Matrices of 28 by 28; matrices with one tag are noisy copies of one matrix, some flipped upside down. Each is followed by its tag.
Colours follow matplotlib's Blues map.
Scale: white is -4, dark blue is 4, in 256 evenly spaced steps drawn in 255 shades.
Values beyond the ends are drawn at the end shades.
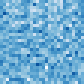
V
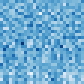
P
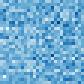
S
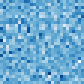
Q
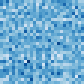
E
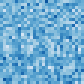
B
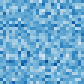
Q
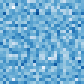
Q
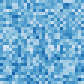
B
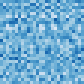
Q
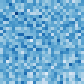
P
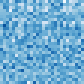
P
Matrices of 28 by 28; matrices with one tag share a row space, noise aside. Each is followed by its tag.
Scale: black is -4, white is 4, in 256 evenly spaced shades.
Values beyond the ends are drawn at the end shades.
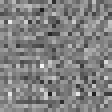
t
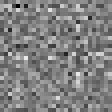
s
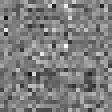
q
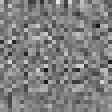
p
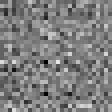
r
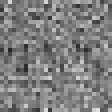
p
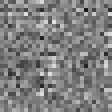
t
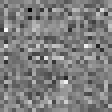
q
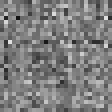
q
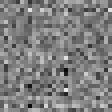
q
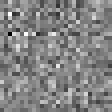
s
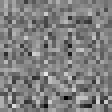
r
